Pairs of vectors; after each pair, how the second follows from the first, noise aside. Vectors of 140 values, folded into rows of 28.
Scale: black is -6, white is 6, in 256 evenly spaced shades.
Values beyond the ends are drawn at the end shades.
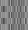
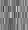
wrapped around, negated.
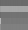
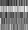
scaled up.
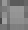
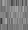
partly zeroed.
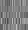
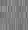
reversed, shrunk.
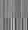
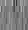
reversed, negated, partly zeroed.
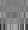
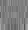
negated, shrunk.
